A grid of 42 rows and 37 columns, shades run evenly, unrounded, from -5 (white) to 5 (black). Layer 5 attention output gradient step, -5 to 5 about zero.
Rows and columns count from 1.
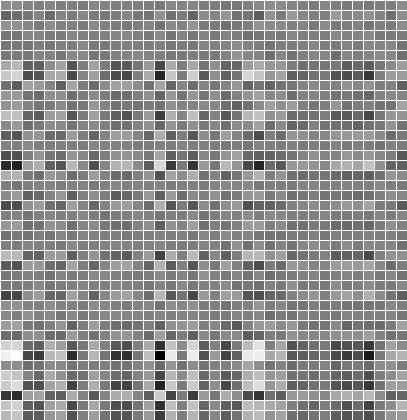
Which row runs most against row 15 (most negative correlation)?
22
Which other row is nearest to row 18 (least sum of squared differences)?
23
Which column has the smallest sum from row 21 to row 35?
24
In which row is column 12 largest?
36
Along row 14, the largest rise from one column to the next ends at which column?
16
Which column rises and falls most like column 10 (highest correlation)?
3
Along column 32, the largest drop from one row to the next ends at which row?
40
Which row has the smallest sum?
38
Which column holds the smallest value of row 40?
15
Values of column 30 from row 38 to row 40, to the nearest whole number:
0 0 0
